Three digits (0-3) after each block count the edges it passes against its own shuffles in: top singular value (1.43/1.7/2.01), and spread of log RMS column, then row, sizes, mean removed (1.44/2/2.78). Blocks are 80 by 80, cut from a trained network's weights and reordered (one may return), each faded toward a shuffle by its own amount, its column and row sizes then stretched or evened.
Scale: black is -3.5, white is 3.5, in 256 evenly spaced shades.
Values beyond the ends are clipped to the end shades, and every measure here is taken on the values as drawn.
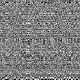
3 1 2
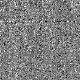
0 1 2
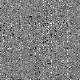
0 2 1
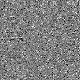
2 0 0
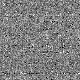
0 1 1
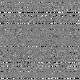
3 1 3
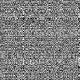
3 2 0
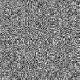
3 1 1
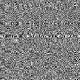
3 0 2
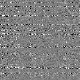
0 2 3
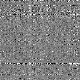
2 1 3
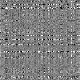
3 2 3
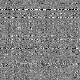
2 0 3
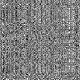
3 2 0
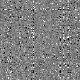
2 2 1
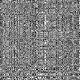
3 2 2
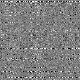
1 1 3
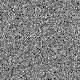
0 0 0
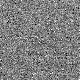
0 0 0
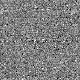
0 1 1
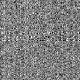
2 0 2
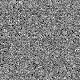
1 0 0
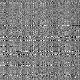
3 1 3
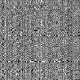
3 2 2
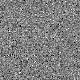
0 1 0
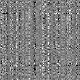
3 3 2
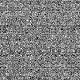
2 1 0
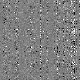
1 3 1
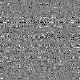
1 1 3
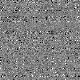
0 1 3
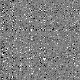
2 2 1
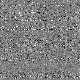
0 0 3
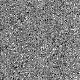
0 1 0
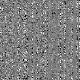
0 3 1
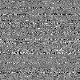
0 0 3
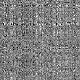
3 2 2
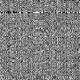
3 0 2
